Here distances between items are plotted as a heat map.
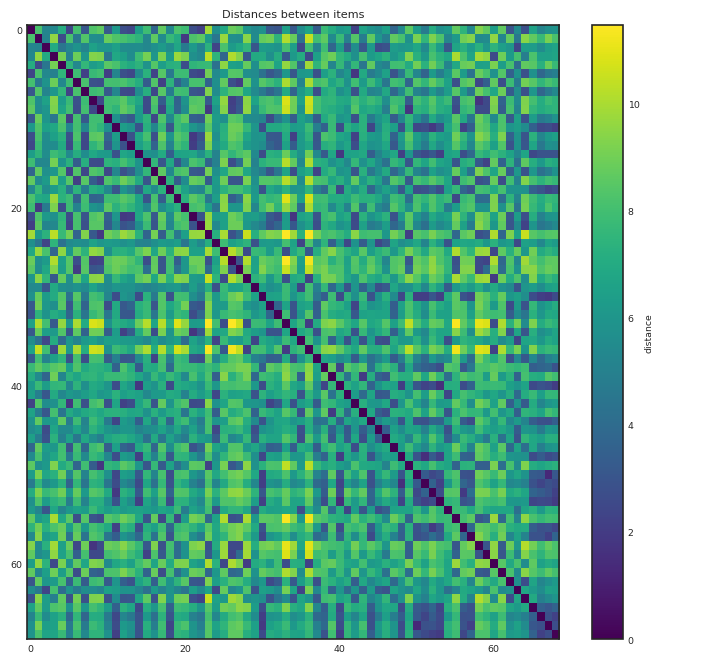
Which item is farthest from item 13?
23
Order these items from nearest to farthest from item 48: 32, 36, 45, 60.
45, 32, 60, 36
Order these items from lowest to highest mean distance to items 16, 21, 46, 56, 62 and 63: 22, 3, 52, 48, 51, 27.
22, 51, 48, 52, 3, 27
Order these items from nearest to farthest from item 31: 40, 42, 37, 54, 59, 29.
42, 37, 29, 54, 40, 59
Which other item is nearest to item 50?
67
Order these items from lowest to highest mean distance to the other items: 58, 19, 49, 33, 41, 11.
11, 41, 49, 19, 58, 33
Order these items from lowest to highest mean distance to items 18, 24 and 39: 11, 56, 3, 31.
11, 56, 31, 3
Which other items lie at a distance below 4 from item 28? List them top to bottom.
3, 25, 33, 36, 60
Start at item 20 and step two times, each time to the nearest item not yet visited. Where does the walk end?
4
